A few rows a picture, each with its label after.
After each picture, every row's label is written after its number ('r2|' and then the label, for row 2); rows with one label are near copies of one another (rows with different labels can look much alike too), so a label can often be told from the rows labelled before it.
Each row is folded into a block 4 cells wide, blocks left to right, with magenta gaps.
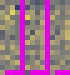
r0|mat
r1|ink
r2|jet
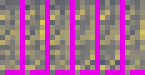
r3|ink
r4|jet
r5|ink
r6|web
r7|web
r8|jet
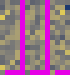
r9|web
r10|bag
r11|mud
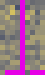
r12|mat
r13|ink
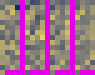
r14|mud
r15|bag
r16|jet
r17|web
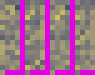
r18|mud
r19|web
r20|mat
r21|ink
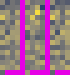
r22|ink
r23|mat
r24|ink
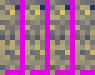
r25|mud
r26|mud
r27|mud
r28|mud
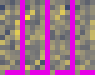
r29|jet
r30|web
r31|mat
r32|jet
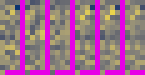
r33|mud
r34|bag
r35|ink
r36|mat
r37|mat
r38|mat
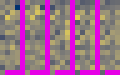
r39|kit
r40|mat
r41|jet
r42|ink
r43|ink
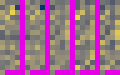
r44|mat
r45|kit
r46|jet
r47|web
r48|jet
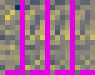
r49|kit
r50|bag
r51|bag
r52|bag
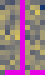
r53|bag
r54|mud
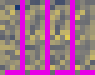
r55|mud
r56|bag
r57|bag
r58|web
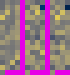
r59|web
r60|mud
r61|kit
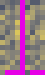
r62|jet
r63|bag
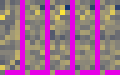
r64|web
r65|mud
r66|mat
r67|kit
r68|mat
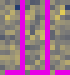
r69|kit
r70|bag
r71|mat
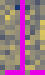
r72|kit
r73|jet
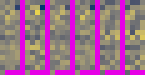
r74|kit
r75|mud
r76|mat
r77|kit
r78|bag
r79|bag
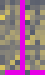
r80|web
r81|ink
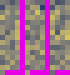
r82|jet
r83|mud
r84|bag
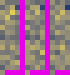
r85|mat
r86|mud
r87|kit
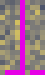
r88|jet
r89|mud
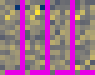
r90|kit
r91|mat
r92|ink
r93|web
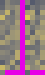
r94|web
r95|ink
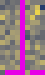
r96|ink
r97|mat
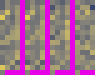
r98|web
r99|web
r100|jet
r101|mud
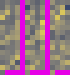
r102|web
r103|jet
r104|mat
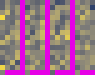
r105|web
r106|jet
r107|bag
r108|kit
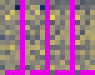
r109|kit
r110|mud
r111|ink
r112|ink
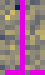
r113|kit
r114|bag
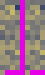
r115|mud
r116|mud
